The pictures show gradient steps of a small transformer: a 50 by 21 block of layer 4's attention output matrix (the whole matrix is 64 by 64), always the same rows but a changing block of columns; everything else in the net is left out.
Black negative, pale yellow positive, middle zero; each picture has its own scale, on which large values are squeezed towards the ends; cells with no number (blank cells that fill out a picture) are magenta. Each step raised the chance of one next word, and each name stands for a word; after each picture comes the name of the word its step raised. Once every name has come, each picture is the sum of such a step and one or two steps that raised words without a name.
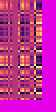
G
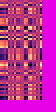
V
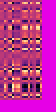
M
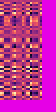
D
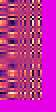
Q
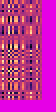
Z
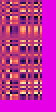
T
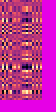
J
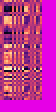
Z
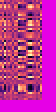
J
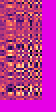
D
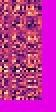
D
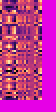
Z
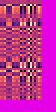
V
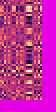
T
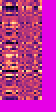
G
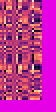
J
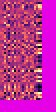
Q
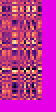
M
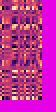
V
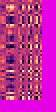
Z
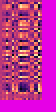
J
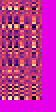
V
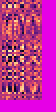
Z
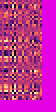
Q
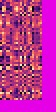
G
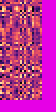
T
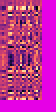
G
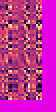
M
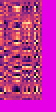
G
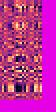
M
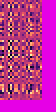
J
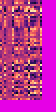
T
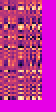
V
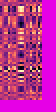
Z
